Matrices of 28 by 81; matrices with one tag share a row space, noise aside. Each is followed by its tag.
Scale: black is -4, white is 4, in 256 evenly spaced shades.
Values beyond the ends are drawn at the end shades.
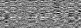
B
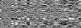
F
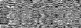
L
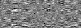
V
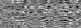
F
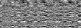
F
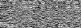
L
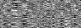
V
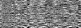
F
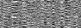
V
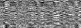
B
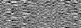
V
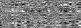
F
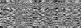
L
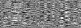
V
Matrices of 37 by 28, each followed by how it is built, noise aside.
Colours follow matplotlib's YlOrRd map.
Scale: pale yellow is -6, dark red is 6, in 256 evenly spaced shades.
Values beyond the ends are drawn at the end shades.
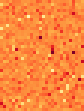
sparse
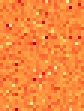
sparse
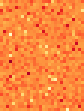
sparse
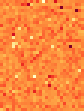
sparse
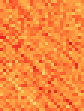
Toeplitz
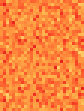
repeating rows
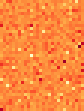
sparse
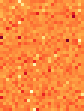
sparse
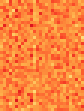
repeating rows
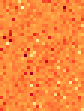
sparse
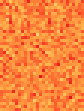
repeating columns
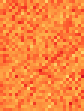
Hankel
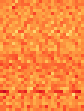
repeating columns
